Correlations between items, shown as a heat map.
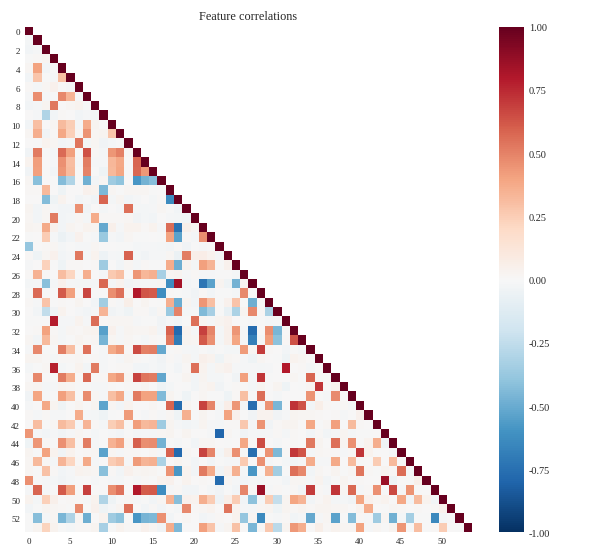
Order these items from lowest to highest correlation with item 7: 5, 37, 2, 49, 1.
2, 5, 1, 37, 49
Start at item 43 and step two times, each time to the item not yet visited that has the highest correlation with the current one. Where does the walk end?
0
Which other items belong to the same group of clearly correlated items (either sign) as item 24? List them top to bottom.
6, 12, 19, 41, 51
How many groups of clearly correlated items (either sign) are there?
6
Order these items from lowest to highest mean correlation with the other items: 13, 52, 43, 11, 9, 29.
52, 9, 43, 29, 11, 13
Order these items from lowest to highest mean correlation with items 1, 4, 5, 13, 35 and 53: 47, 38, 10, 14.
47, 38, 10, 14
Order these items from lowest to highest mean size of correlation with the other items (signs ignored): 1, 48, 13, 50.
48, 50, 1, 13
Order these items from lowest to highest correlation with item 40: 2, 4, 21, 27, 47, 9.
27, 9, 4, 2, 47, 21
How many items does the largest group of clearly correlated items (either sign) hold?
20
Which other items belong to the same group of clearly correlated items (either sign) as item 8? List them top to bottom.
3, 20, 31, 36
